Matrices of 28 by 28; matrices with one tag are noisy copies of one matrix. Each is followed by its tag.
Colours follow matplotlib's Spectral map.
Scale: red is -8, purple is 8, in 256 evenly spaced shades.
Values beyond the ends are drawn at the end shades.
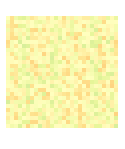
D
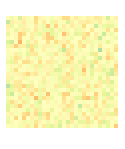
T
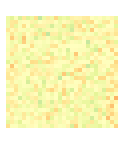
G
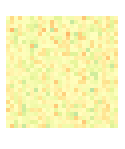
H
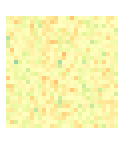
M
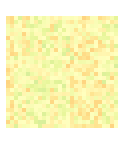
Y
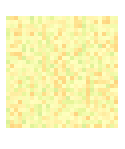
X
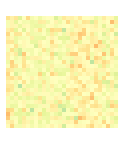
Y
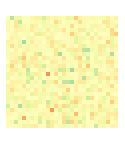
G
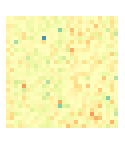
Y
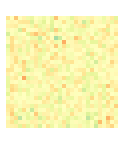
G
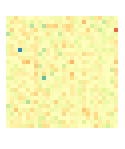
T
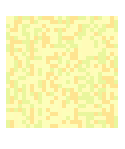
M
